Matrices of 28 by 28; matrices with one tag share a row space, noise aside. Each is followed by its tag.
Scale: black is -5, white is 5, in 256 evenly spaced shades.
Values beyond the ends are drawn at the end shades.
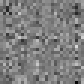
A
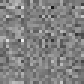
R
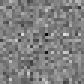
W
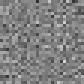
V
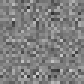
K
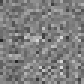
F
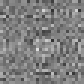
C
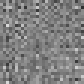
A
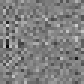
A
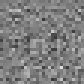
F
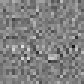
K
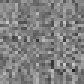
V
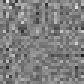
A
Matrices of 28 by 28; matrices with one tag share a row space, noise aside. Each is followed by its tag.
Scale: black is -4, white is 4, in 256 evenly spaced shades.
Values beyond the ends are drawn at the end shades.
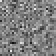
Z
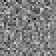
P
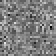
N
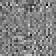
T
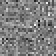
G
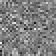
Z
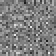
T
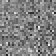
G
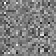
P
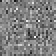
T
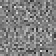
T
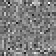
P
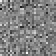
Z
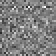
Z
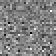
N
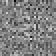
T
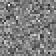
P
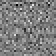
T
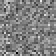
P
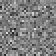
Z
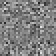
P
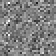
P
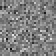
Z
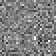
G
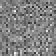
T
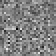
P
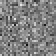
Z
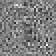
T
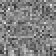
N
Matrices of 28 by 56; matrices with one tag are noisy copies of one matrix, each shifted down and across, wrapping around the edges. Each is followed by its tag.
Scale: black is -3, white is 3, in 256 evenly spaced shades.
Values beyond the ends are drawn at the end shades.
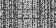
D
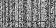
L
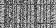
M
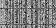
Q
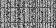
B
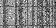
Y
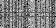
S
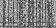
S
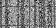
Y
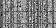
Q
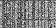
M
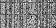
Q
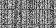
B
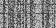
Y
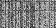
D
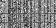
M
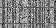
Q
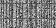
B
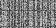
Q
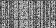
D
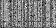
L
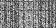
D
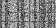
Y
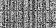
Q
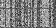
Y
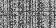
S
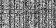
S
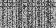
S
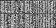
B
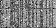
M
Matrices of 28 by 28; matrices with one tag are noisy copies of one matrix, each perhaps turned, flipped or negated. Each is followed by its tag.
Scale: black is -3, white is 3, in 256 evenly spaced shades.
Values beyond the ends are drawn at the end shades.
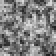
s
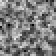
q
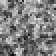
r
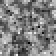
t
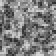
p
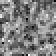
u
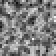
q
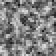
q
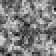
s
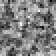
p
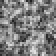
t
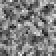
q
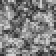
p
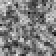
t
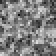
t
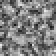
q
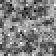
u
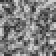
u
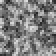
u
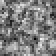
p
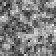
r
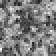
s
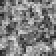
p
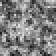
s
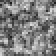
p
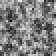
u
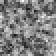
u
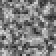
q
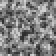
q
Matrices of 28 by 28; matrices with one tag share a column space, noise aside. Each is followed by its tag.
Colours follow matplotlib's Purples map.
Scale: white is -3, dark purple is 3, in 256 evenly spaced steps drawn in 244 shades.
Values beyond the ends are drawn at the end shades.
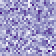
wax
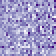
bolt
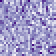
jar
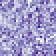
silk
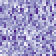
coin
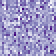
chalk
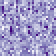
chalk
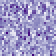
coin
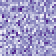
bolt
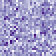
wax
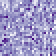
silk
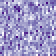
coin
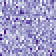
wax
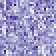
chalk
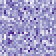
wax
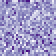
wax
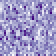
coin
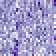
silk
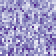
silk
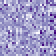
bolt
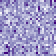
jar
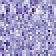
coin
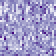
coin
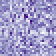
bolt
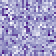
chalk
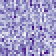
silk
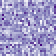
jar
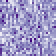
silk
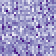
chalk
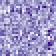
coin
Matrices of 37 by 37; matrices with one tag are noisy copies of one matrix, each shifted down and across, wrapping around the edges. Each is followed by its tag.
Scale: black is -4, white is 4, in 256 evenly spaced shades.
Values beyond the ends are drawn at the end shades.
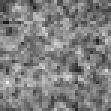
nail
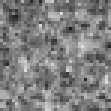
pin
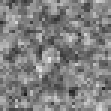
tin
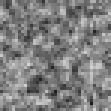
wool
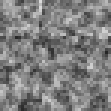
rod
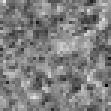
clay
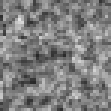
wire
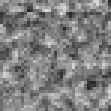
rod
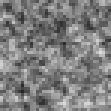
nail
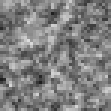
clay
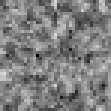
tin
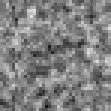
wire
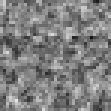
rod
